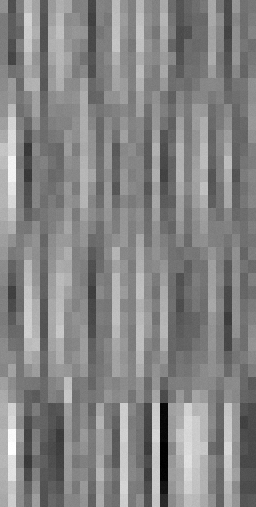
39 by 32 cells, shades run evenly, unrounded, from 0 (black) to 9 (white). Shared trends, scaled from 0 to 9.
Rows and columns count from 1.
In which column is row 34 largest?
2
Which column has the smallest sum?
6
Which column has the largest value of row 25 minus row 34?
21
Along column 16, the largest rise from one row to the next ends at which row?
32
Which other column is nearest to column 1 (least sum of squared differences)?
26
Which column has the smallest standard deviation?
17
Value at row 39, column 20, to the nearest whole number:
7
